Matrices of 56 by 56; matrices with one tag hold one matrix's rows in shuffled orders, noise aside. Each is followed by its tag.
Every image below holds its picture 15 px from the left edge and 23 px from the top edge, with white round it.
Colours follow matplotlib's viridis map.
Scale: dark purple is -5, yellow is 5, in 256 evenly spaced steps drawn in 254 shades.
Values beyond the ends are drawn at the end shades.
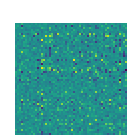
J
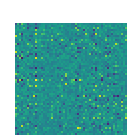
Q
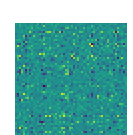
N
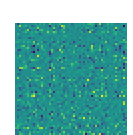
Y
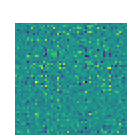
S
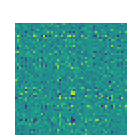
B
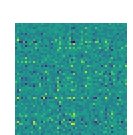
B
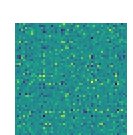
N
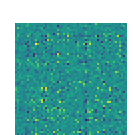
S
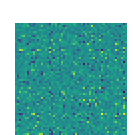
Y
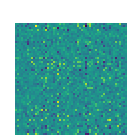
S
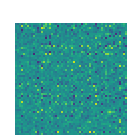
J
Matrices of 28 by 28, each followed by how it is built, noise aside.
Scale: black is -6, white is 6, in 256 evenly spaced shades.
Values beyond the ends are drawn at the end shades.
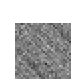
Toeplitz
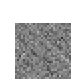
Toeplitz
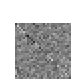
diagonal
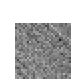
Toeplitz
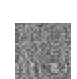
blocks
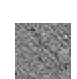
Toeplitz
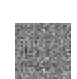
blocks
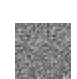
repeating columns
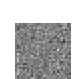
uneven columns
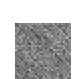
Toeplitz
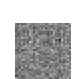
blocks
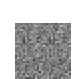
repeating columns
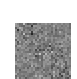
block diagonal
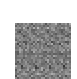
repeating columns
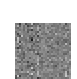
uneven columns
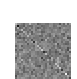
diagonal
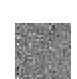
uneven columns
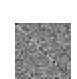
diagonal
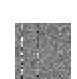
uneven columns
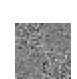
block diagonal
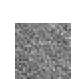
Toeplitz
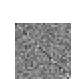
diagonal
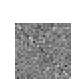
diagonal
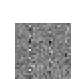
uneven columns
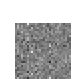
uneven columns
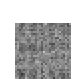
blocks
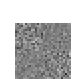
block diagonal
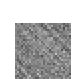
Toeplitz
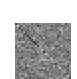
diagonal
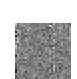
uneven columns
